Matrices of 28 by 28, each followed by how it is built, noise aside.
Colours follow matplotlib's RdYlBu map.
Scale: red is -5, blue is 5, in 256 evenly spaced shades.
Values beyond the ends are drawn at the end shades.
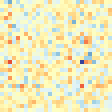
low rank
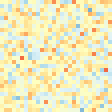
noise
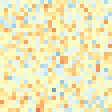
noise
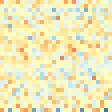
repeating columns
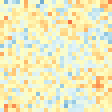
smooth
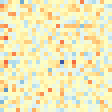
low rank
